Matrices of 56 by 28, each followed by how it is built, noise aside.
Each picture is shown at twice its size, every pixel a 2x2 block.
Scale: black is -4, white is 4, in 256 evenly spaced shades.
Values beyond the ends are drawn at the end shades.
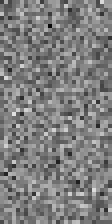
noise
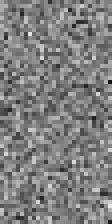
noise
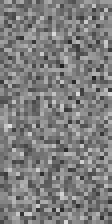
noise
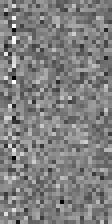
uneven columns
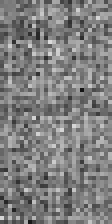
blocks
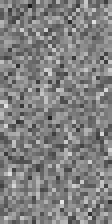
Hankel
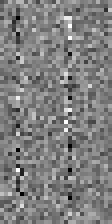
uneven columns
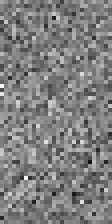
Hankel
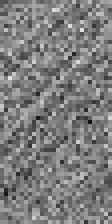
Hankel
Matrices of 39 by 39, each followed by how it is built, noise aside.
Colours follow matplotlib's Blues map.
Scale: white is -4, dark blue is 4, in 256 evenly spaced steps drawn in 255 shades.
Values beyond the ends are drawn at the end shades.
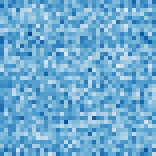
blocks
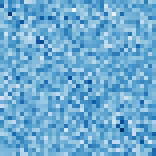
banded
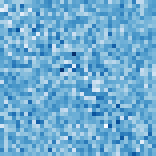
banded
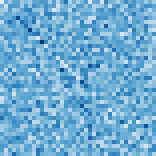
diagonal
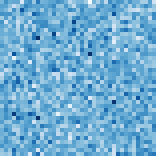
uneven columns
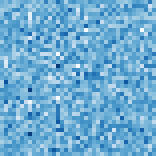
uneven columns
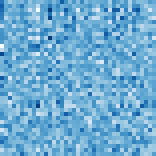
low rank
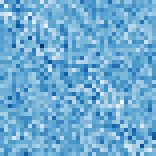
banded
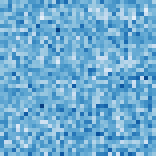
blocks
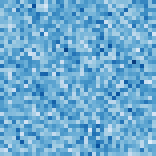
Toeplitz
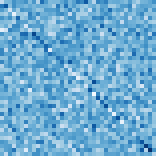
diagonal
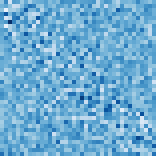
banded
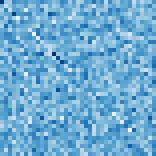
diagonal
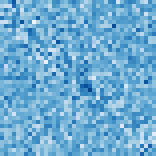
banded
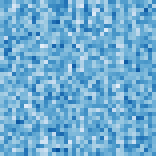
blocks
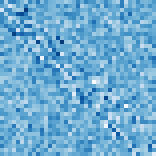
banded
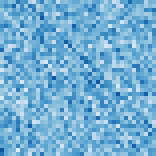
Toeplitz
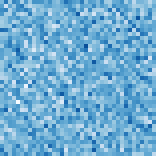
Toeplitz
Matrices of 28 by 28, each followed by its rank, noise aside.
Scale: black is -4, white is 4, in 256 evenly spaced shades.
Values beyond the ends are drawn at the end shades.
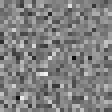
six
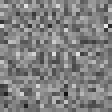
six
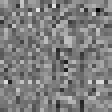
seven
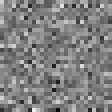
six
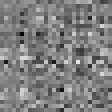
five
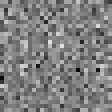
eight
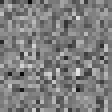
seven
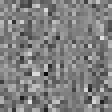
six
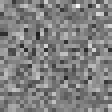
eight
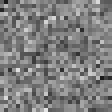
seven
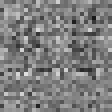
six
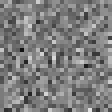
eight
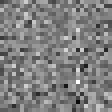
seven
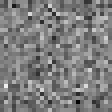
seven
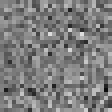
five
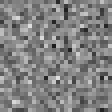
eight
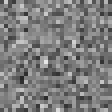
five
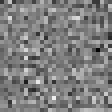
eight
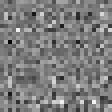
five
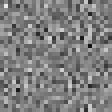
seven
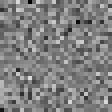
seven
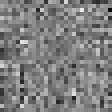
five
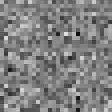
six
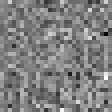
five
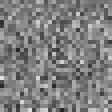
eight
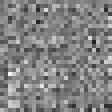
five
